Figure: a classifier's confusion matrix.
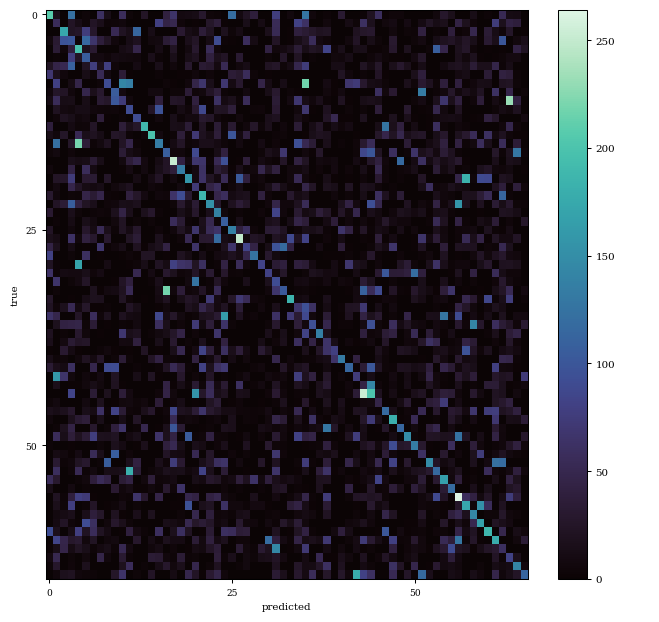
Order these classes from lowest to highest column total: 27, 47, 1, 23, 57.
27, 57, 47, 1, 23
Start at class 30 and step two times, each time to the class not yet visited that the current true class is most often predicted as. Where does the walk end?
47
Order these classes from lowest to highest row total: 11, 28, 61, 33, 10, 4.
28, 11, 33, 4, 10, 61
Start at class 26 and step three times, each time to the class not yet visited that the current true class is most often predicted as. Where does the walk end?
20
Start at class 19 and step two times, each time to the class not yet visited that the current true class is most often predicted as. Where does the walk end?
59
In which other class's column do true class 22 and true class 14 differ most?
56
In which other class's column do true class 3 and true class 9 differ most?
51
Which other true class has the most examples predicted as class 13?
48
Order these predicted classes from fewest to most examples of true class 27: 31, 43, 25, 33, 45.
43, 45, 33, 25, 31
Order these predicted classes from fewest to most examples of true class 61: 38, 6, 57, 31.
57, 6, 31, 38
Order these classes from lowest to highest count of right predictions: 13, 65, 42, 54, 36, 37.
42, 36, 65, 37, 54, 13
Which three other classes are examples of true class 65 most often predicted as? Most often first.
42, 51, 43
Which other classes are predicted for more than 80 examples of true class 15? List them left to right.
1, 4, 34
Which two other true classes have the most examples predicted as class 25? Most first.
0, 14
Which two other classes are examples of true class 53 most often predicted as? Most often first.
11, 21
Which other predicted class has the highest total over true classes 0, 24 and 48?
17
